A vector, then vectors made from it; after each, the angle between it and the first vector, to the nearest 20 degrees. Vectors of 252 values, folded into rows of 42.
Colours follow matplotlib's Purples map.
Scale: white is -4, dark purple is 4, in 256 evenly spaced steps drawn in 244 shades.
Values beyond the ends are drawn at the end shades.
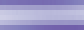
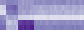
60 degrees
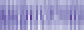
120 degrees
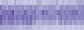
160 degrees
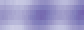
120 degrees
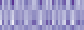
80 degrees
